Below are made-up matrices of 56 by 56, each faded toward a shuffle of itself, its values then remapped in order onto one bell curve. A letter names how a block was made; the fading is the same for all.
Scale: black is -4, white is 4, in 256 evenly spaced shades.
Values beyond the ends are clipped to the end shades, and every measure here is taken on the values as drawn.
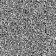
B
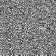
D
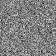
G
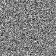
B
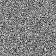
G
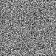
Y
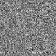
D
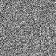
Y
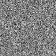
Y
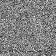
G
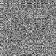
D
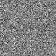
Y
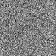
Y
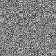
D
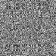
D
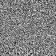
G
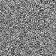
Y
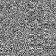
D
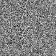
B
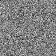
G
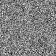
G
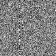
B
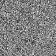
B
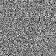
Y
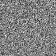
G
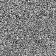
G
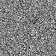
B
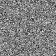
G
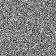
G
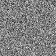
G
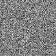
Y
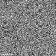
Y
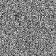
Y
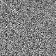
B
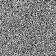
G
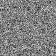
G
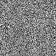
B
